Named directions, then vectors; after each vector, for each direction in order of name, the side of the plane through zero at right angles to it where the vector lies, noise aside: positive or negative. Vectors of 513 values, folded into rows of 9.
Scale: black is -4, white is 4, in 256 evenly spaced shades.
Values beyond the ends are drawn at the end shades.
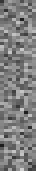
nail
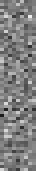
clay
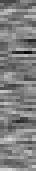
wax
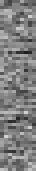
positive, negative, positive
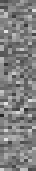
positive, positive, positive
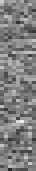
positive, negative, negative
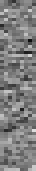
negative, negative, positive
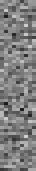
negative, negative, negative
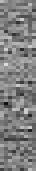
negative, negative, negative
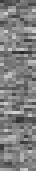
positive, positive, positive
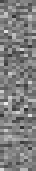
positive, positive, positive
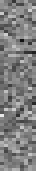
negative, negative, positive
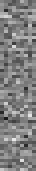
positive, positive, positive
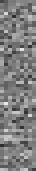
positive, positive, positive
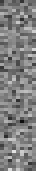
negative, positive, positive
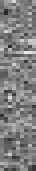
positive, positive, negative
